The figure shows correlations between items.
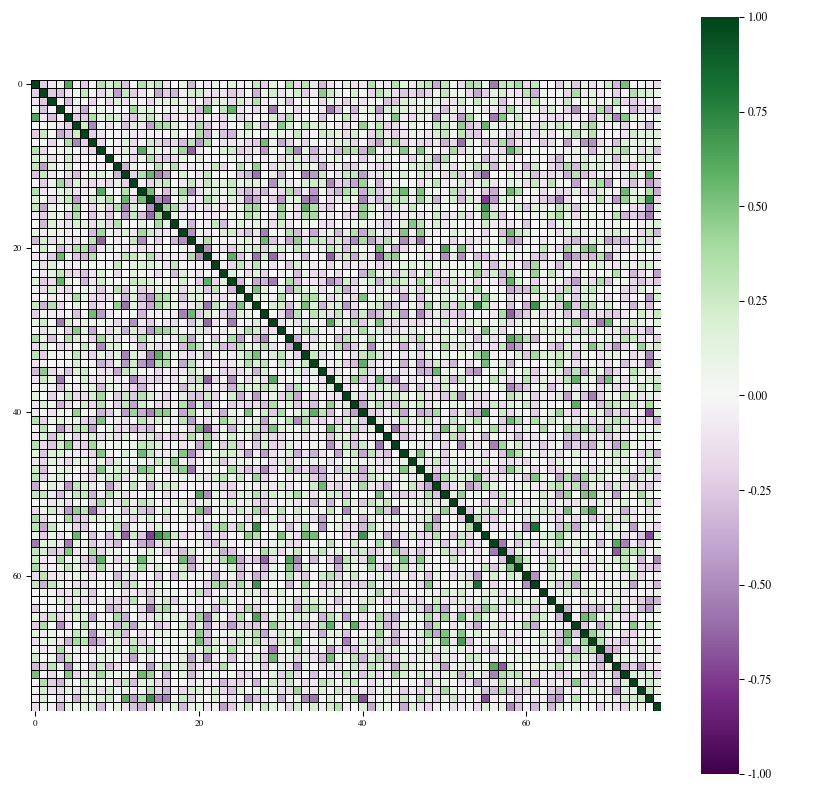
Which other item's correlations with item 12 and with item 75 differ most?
40
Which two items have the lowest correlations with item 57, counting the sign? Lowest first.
71, 56
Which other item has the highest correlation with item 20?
50
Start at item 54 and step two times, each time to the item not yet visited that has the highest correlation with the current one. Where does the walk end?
27
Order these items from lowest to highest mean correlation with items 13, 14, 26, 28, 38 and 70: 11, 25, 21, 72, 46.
25, 46, 21, 11, 72
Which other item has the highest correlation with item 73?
66
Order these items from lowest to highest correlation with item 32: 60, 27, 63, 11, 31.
31, 63, 60, 11, 27
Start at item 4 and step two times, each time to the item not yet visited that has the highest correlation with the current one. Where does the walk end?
72
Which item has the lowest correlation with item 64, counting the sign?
14
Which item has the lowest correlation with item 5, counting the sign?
7
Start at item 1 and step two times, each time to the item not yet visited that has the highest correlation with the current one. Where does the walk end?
49
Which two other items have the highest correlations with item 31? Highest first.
58, 59
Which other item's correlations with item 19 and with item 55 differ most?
15
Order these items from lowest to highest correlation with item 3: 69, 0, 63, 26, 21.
26, 0, 63, 69, 21
